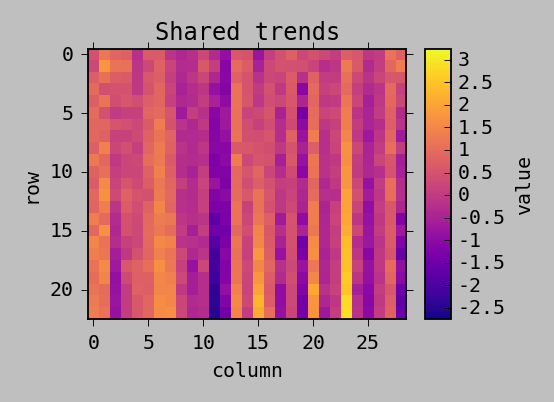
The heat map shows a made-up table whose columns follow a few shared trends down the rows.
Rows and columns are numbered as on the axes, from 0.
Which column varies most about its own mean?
15
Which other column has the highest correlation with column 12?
21
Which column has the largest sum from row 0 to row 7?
23
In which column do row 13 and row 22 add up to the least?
11
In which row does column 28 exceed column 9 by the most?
1
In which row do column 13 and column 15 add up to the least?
0
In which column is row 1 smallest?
12
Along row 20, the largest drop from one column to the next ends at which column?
24
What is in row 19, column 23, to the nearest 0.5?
2.5
